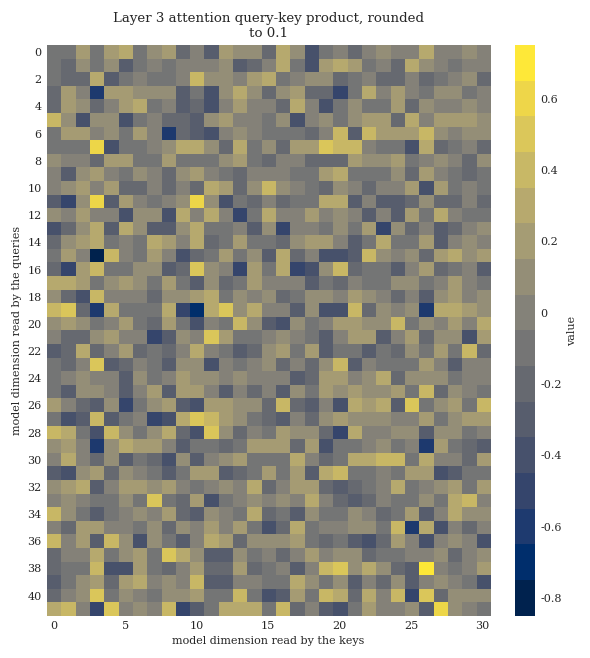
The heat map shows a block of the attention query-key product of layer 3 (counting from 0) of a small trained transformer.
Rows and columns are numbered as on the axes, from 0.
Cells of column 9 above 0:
15
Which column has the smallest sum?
9
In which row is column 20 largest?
38
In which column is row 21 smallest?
7
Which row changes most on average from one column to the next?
19
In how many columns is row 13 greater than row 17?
12
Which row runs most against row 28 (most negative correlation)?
23
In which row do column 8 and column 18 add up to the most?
37
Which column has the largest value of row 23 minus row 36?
3
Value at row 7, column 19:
0.5
